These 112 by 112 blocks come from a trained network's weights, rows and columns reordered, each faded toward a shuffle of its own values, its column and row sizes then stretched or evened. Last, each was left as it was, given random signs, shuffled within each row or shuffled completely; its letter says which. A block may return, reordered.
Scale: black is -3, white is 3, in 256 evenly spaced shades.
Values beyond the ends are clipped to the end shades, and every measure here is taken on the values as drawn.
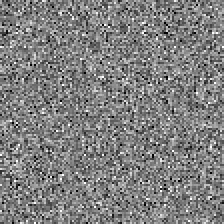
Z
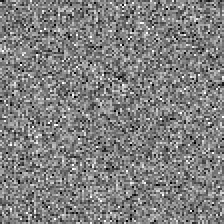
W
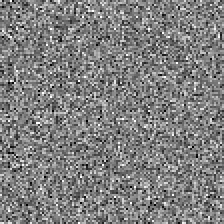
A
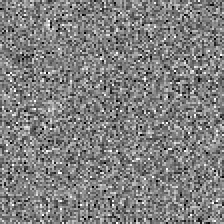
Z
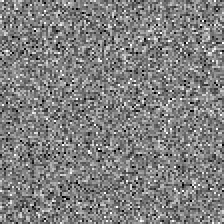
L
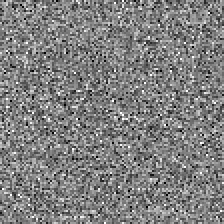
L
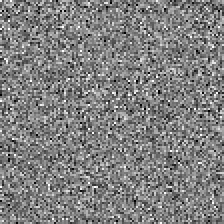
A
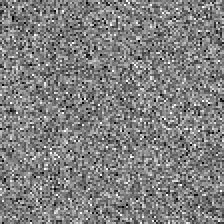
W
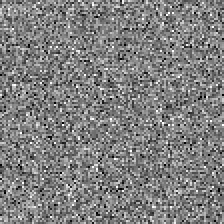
L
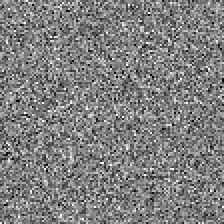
W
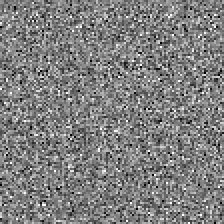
A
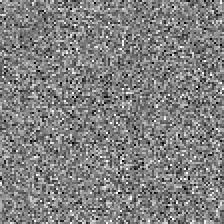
A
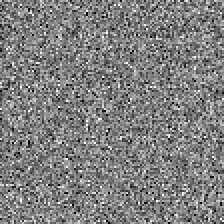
Z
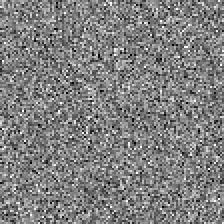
W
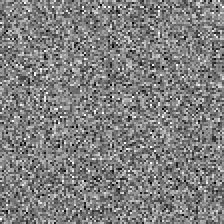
A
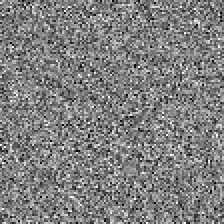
L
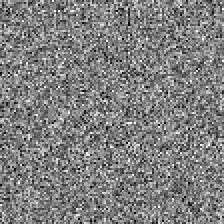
Z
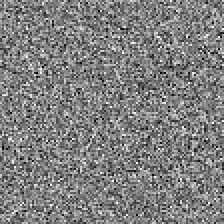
L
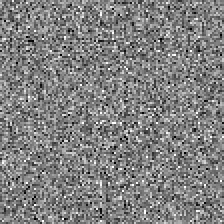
A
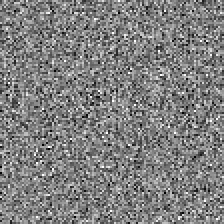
Z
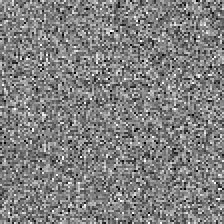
A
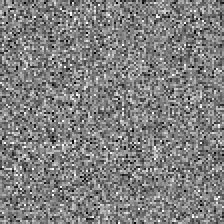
A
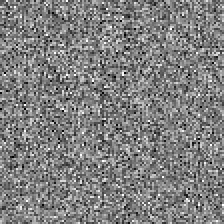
Z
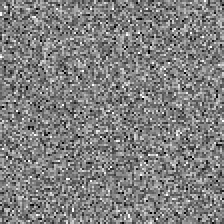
W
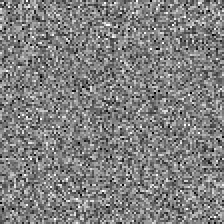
L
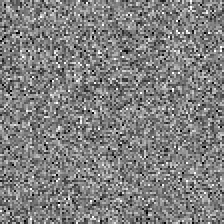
Z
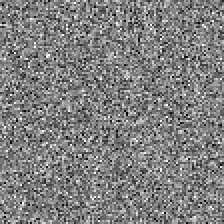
W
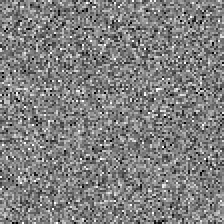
L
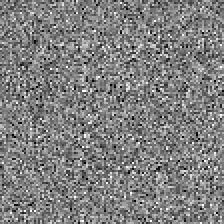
Z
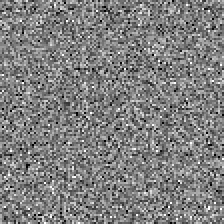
L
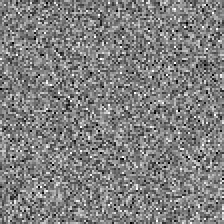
W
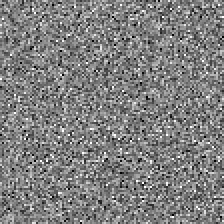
L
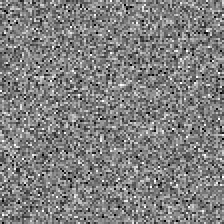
W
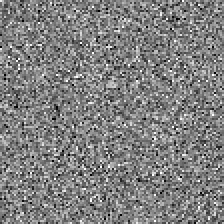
A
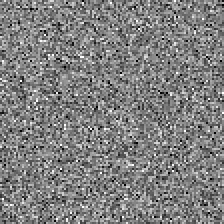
L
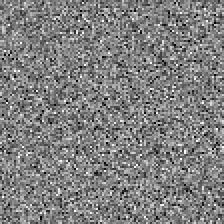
L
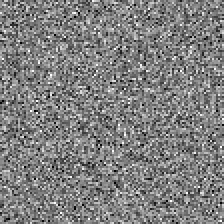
W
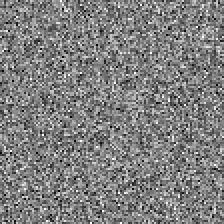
W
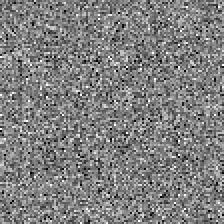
Z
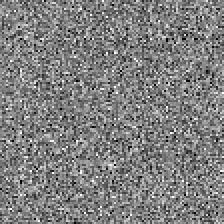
A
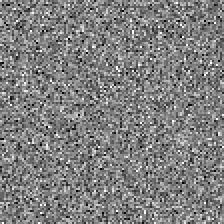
W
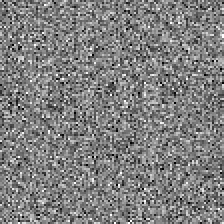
Z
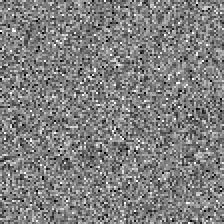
W
